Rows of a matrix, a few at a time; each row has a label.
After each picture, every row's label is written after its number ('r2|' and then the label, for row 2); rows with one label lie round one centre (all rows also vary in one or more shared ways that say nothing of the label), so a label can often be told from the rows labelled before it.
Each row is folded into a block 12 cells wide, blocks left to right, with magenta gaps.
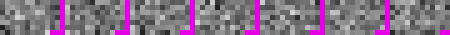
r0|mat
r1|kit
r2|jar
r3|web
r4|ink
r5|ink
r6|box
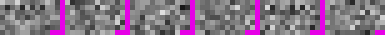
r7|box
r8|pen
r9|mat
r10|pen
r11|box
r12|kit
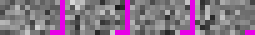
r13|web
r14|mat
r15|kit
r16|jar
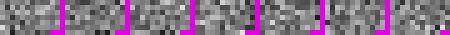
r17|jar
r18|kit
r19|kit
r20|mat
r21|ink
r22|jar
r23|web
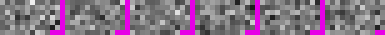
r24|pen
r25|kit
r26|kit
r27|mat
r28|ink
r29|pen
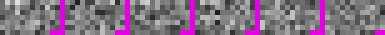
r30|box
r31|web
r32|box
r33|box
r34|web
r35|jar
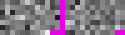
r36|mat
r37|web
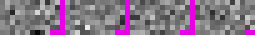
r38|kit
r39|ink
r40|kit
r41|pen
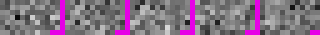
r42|pen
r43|web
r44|web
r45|jar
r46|box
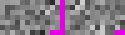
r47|kit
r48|web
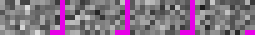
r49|ink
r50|kit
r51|box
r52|ink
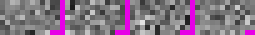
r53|mat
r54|jar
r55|ink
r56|pen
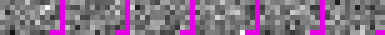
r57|jar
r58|box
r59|kit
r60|mat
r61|mat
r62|web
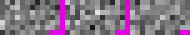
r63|web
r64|ink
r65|jar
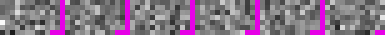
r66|web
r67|ink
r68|web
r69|mat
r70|jar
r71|kit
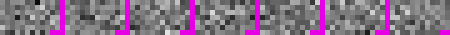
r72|pen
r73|pen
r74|mat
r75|ink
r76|kit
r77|kit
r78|jar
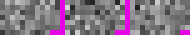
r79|box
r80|kit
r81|jar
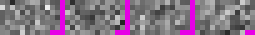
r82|jar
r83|pen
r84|box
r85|mat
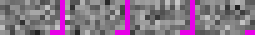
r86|jar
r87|jar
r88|box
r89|box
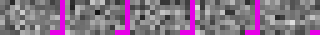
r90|web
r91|jar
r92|ink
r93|jar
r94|box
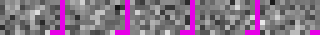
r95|mat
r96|mat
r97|ink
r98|pen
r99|web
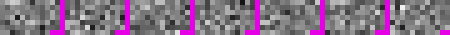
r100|box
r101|ink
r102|mat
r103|ink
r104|kit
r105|box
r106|jar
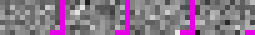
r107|jar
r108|web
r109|mat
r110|web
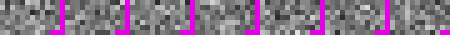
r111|jar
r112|kit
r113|ink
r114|box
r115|pen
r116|pen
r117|web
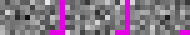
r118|pen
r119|kit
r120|ink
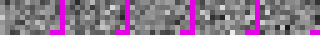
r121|jar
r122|jar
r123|kit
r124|pen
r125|ink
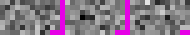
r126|web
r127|pen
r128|ink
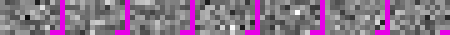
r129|pen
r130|box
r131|box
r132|web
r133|mat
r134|pen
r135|ink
